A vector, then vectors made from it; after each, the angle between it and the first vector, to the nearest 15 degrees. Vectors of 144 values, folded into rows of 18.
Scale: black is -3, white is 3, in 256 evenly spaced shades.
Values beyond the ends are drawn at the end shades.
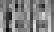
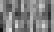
135 degrees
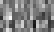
150 degrees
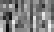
30 degrees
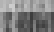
75 degrees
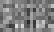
120 degrees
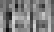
15 degrees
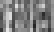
165 degrees
